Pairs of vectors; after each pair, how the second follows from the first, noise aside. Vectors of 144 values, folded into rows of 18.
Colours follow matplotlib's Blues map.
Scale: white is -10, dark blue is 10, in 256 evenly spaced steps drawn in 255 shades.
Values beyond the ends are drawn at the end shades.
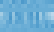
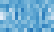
reversed, scaled up.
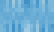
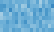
wrapped around, negated.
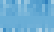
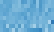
wrapped around.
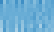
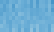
reversed, negated, shrunk.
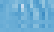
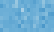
partly zeroed.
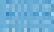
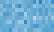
wrapped around, negated.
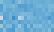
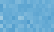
shrunk.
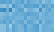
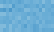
shrunk.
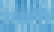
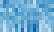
reversed, scaled up.
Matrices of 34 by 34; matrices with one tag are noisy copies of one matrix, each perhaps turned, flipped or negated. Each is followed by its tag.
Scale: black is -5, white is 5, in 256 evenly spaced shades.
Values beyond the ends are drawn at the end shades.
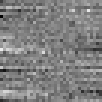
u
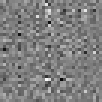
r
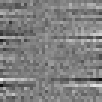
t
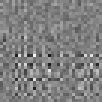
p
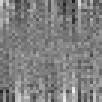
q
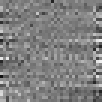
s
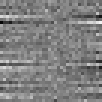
t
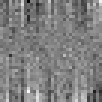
q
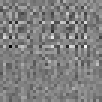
p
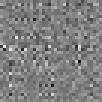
r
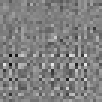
p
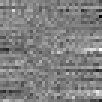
u
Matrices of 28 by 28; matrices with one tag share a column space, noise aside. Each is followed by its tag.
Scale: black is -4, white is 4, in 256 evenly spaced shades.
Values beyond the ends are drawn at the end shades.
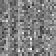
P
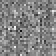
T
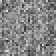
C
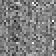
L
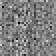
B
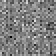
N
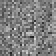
N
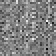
N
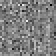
L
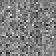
N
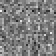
C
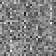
L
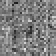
P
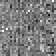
C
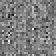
T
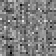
C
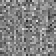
P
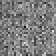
T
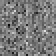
B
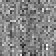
C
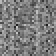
B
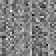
N
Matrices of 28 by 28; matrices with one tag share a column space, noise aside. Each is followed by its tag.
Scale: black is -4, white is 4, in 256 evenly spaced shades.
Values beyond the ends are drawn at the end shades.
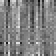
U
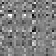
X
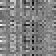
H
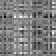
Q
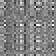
H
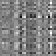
Q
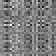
H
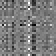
H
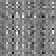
Q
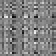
Q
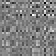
X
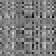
Q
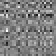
X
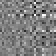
X
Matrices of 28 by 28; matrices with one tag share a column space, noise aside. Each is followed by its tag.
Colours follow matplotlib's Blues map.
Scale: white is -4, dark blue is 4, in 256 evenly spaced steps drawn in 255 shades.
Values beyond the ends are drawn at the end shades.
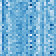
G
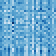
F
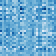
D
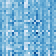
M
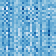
D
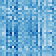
D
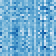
D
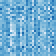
D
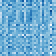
G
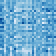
F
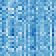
D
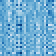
G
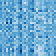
F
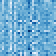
M
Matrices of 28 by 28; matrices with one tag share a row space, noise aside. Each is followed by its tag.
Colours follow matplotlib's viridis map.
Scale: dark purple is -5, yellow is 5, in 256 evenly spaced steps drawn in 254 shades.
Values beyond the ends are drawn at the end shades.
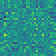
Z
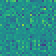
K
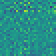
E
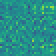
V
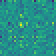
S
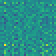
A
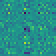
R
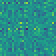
S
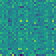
S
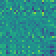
V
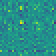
S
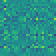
Z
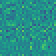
K
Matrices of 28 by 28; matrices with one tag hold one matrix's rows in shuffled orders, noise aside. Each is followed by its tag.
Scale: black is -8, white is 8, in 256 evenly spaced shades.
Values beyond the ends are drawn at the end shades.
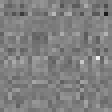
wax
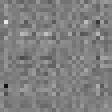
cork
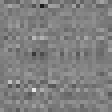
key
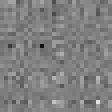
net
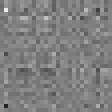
cork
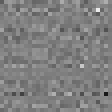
wax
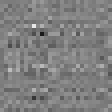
key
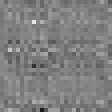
key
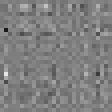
cork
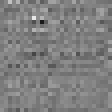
key
